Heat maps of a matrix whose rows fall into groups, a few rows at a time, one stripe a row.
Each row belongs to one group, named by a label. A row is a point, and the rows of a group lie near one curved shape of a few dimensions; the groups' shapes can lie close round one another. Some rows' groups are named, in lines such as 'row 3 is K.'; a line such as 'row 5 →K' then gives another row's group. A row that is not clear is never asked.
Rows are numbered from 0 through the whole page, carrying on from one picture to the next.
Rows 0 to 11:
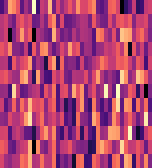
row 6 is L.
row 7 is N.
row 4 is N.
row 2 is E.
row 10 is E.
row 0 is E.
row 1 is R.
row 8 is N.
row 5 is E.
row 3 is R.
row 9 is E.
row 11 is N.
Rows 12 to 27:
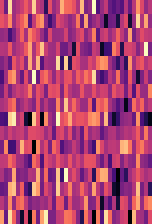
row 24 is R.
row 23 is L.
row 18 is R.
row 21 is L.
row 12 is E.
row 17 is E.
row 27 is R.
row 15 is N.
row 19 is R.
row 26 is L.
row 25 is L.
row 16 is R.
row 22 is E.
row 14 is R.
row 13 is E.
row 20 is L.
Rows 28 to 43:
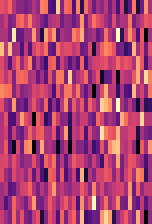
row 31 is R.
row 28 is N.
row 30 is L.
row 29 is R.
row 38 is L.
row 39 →L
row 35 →L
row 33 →L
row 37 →L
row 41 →R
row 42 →E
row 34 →R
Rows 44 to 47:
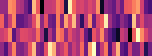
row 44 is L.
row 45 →R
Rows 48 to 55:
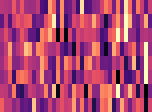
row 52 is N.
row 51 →N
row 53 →L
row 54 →L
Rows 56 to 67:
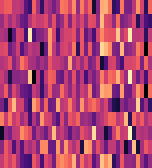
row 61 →E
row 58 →E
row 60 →L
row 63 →L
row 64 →R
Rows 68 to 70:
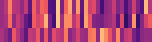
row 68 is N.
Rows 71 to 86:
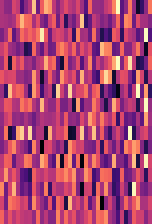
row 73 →N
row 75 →E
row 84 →R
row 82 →N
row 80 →R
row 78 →N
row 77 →L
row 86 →R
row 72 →N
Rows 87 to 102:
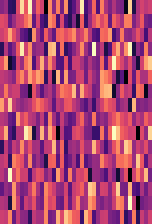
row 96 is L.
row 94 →R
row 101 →E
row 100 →E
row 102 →N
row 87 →R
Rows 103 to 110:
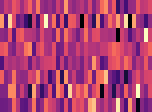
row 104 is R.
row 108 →R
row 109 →L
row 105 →L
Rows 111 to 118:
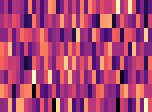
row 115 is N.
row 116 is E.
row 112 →N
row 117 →E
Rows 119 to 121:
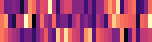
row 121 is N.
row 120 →L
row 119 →E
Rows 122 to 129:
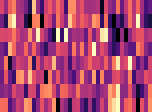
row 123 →L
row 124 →R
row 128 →E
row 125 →E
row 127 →R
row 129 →L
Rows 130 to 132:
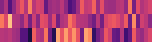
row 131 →R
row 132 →N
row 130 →R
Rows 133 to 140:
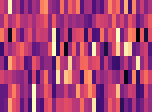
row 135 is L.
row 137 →L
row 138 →N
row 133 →R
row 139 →E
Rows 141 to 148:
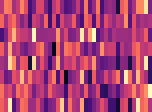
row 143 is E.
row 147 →L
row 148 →E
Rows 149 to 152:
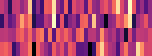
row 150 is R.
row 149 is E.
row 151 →R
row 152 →E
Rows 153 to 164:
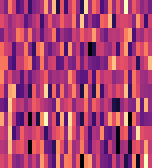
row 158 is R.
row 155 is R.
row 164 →N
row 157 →L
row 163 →E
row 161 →R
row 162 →E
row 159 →R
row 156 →E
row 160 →L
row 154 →N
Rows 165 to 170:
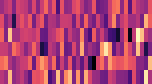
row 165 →R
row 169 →E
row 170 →N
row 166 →L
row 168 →N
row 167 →E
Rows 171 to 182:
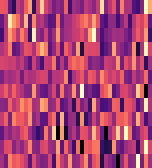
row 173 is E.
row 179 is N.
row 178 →N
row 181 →N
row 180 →R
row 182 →L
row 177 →N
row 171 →L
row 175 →L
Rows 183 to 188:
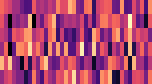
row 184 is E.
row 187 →R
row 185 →N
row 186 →R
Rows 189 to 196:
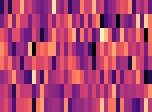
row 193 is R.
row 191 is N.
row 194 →L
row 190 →L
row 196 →L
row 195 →L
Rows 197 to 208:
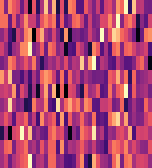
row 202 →R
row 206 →R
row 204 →N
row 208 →N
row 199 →L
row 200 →N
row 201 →E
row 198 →L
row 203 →R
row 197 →R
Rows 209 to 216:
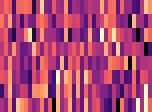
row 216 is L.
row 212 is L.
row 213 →R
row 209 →L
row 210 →R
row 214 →N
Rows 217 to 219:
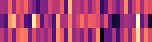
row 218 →L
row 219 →L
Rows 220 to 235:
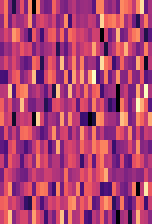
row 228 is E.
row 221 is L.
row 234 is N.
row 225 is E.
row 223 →R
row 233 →N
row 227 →E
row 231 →R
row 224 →N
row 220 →E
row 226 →L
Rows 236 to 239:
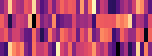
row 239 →L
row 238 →N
